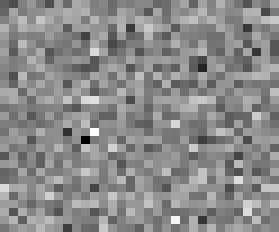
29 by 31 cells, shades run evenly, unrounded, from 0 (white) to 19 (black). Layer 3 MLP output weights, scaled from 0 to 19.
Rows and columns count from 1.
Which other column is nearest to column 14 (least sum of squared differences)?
7
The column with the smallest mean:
5
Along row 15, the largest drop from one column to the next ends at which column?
29
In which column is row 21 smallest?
27
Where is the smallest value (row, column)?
17, 11
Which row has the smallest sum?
3
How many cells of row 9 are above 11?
9
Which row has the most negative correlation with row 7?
12
